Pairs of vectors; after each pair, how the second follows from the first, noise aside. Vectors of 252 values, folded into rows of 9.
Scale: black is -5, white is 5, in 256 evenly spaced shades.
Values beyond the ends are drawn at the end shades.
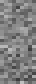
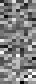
negated, scaled up.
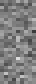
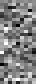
reversed, negated, scaled up.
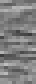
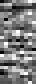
negated, scaled up.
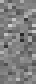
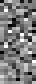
negated, scaled up.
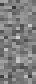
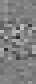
negated, partly zeroed.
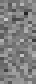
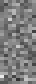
wrapped around, negated.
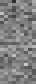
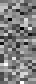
reversed, negated, scaled up.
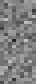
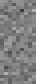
wrapped around, shrunk.
